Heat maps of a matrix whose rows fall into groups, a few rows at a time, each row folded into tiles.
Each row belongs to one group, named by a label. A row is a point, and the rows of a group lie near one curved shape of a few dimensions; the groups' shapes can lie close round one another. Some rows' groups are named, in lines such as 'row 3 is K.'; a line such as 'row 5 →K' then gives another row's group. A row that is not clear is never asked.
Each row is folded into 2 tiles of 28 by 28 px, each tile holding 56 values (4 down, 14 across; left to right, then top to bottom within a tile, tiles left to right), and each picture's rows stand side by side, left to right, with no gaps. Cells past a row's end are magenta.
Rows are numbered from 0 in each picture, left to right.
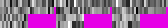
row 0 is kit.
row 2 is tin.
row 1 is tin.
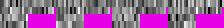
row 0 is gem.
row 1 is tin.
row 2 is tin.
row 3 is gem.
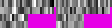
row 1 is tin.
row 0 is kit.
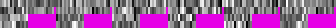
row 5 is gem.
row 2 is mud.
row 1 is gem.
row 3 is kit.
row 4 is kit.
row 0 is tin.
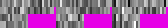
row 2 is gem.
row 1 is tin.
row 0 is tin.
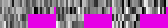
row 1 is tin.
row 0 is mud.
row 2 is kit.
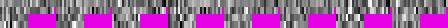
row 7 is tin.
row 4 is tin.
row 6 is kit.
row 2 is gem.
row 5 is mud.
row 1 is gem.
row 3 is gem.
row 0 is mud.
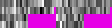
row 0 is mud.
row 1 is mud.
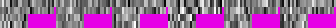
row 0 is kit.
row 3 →kit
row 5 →gem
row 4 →mud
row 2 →gem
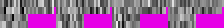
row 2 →mud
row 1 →mud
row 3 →tin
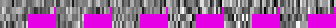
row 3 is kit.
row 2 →kit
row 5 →gem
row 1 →gem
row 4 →kit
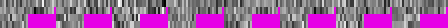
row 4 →gem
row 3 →kit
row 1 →tin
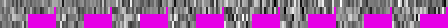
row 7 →gem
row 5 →mud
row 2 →tin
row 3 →mud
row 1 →mud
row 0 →tin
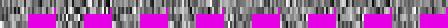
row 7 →tin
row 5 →gem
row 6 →gem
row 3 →mud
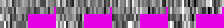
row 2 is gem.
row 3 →mud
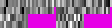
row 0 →mud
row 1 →kit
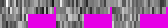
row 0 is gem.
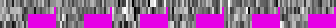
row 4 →tin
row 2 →mud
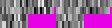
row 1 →tin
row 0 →mud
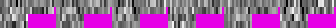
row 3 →mud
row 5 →mud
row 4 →tin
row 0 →gem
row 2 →mud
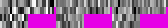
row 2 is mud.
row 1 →tin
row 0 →kit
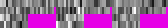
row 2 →tin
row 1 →tin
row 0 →mud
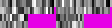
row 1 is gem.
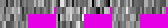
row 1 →gem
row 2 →kit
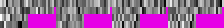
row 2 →kit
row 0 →mud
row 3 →kit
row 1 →mud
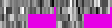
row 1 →mud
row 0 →tin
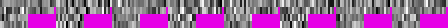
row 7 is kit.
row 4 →gem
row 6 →gem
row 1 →kit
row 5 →kit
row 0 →tin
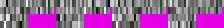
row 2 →mud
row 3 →kit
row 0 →mud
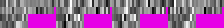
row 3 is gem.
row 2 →kit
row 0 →gem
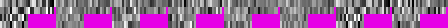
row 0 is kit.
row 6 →kit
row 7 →gem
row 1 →kit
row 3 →gem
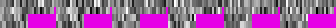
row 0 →mud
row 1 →mud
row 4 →gem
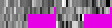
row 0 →kit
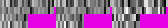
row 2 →kit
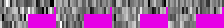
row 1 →mud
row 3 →tin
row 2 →gem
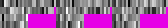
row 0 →gem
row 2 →gem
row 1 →gem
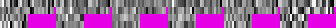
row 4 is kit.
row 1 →kit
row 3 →tin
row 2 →tin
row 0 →kit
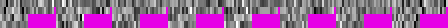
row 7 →kit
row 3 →tin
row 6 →mud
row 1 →gem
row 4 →tin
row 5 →tin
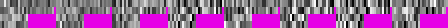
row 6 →kit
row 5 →kit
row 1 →mud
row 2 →gem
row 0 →tin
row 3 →kit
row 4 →tin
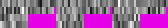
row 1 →mud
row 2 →gem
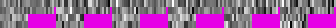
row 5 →kit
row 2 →tin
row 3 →tin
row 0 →tin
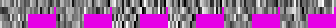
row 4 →kit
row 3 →kit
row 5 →mud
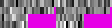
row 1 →kit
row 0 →gem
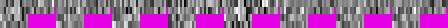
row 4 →mud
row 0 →mud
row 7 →tin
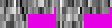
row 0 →mud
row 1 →tin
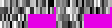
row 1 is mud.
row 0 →kit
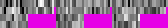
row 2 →gem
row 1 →gem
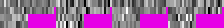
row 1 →kit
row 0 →tin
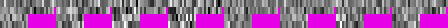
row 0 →tin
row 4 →mud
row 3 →kit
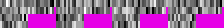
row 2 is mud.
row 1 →gem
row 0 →gem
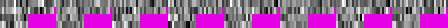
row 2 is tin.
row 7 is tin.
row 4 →gem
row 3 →mud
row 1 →mud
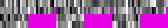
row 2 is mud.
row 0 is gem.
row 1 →tin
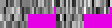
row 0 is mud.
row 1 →gem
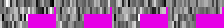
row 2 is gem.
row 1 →mud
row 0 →gem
